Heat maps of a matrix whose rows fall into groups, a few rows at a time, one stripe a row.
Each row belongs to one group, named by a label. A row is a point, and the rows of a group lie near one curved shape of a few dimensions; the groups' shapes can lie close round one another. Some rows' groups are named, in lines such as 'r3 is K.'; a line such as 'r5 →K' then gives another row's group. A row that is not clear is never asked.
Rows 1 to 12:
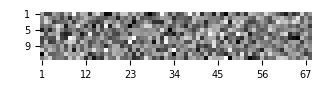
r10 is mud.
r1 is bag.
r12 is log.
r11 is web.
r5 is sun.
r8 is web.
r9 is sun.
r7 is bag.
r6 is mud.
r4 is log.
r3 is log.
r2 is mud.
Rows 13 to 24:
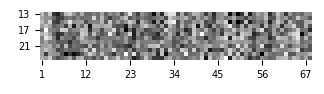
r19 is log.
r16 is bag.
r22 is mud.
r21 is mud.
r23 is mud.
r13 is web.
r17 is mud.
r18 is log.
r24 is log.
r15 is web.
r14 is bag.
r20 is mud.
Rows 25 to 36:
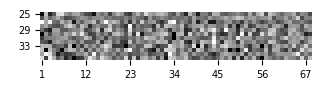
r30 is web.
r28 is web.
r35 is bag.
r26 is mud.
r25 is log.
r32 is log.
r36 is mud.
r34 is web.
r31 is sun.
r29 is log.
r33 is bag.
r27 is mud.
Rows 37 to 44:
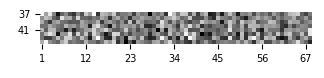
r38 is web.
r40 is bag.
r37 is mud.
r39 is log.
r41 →mud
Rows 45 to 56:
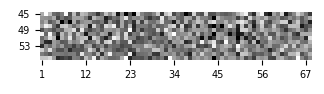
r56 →bag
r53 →sun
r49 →web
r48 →mud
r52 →log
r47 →mud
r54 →mud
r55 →log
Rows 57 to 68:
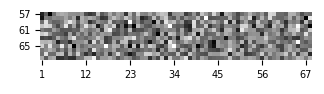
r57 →log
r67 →log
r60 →mud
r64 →bag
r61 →log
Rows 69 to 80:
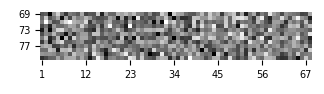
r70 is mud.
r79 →bag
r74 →mud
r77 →bag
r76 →log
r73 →log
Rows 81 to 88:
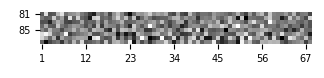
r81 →log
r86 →mud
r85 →bag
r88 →web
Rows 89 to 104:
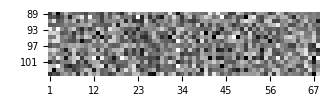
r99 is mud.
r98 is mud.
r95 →log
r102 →bag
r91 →mud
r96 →bag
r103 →web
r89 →sun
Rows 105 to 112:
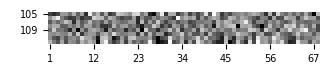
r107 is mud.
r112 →bag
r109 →mud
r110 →mud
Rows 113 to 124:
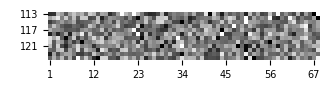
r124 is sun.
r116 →log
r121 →web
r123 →sun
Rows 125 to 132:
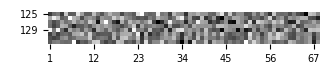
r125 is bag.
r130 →web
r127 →bag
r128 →mud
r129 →web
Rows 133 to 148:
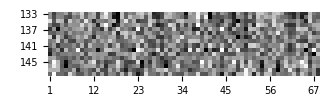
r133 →bag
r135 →web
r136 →bag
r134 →bag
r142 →bag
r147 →mud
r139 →web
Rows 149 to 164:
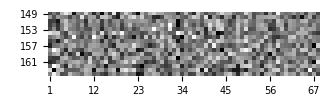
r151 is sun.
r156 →sun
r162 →log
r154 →mud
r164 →log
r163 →web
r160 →sun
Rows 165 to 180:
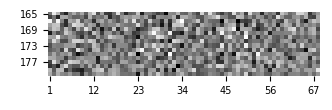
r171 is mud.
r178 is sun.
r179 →mud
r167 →web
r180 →mud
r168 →web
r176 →bag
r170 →sun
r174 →bag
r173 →sun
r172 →web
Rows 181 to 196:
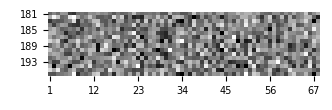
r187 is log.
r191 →log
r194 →web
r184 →mud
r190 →bag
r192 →mud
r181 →mud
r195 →mud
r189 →bag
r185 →bag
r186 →bag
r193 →web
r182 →mud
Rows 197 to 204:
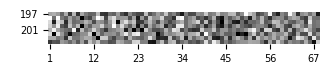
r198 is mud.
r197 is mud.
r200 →mud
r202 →web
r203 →bag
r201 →mud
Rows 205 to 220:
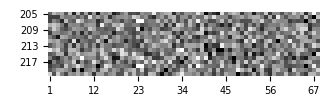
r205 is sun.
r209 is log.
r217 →sun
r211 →log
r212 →mud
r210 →sun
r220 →web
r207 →bag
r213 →sun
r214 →mud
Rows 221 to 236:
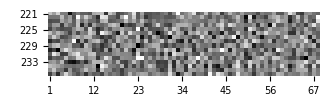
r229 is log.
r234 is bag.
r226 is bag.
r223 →sun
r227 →log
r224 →bag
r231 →web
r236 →sun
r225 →web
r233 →mud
